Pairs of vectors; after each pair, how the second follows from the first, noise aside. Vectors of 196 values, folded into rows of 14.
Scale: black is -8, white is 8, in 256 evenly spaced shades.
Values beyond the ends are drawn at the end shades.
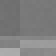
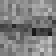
wrapped around, negated, scaled up.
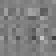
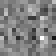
scaled up.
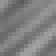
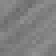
reversed, negated, shrunk.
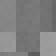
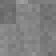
reversed, negated, shrunk.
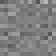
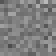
copied.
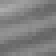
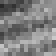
negated, scaled up.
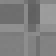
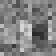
wrapped around, negated, scaled up.
